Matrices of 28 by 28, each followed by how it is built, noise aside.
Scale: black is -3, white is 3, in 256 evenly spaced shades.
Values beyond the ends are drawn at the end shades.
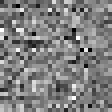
low rank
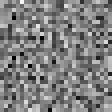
repeating rows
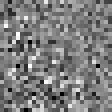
lower triangular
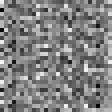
repeating rows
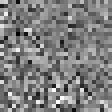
lower triangular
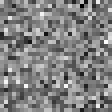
repeating rows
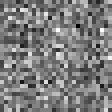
blocks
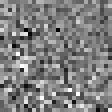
lower triangular
